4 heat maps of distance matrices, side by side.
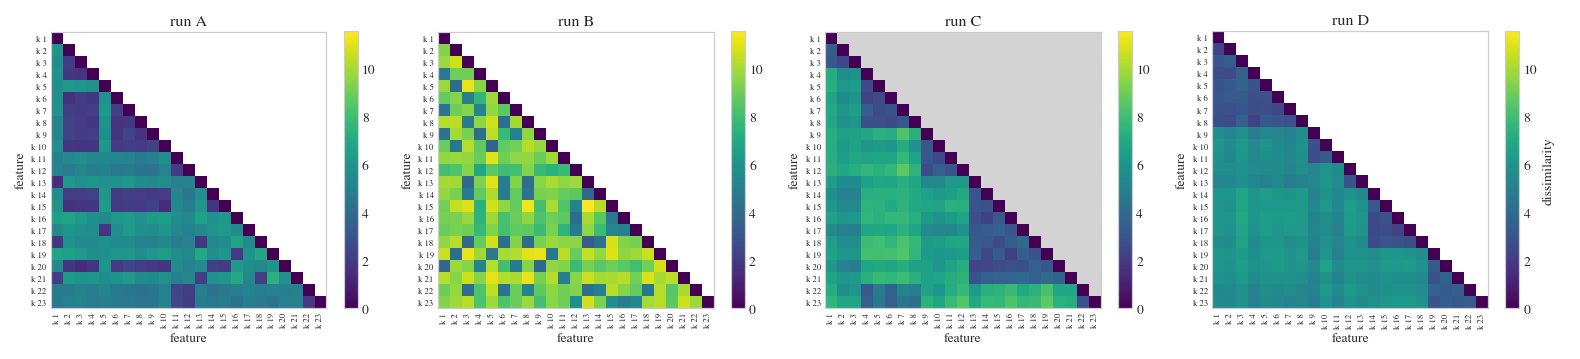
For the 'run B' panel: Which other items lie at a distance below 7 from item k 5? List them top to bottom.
k 2, k 10, k 19
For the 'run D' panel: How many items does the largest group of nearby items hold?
8
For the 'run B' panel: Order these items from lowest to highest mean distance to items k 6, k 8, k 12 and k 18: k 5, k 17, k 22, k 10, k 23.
k 22, k 17, k 23, k 10, k 5
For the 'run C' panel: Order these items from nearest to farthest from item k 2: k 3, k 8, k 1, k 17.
k 3, k 1, k 17, k 8
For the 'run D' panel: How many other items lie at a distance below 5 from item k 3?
7
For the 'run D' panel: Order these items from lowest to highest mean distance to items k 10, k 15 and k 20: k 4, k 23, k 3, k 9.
k 9, k 23, k 4, k 3
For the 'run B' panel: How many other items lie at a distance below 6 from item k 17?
4
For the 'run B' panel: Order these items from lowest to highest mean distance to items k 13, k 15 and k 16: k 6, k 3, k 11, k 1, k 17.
k 17, k 6, k 3, k 11, k 1
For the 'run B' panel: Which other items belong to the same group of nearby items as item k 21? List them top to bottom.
k 11
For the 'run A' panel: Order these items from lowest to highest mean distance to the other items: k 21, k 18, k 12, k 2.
k 2, k 12, k 18, k 21
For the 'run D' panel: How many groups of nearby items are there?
5
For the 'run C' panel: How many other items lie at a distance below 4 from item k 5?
4
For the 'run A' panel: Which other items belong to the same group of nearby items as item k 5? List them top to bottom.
k 17
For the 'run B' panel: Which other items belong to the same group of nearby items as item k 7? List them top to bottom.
k 1, k 4, k 9, k 20
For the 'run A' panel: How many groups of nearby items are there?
5
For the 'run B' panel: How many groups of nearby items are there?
5
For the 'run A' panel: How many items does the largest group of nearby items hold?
11
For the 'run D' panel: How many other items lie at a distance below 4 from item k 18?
4
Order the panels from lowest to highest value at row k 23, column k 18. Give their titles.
run A, run D, run C, run B
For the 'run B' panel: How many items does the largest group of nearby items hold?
7
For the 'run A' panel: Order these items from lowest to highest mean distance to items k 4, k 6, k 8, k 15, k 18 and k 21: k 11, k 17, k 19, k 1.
k 1, k 11, k 17, k 19
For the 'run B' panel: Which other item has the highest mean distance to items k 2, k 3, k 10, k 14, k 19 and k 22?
k 15
